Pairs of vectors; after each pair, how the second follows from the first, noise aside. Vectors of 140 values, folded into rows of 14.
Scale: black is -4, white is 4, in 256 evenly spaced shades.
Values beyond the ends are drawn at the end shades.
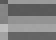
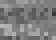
reversed, negated, partly zeroed.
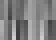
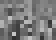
sign-scrambled.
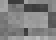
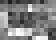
reversed, negated, scaled up.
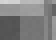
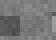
partly zeroed.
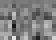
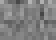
reversed, shrunk.
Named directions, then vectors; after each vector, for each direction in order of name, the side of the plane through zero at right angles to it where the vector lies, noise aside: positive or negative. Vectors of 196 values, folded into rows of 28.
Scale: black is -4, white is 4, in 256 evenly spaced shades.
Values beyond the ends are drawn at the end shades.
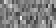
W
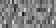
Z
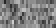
negative, positive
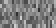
positive, positive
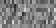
negative, positive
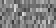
positive, negative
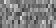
positive, negative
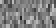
negative, negative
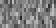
negative, negative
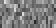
positive, negative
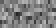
positive, negative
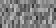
positive, negative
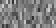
positive, positive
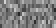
positive, negative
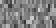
negative, negative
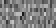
negative, positive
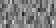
positive, positive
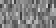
negative, negative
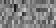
negative, positive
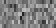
negative, positive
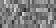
positive, negative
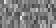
positive, negative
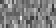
positive, positive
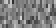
positive, positive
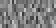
positive, positive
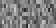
positive, negative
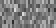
positive, negative
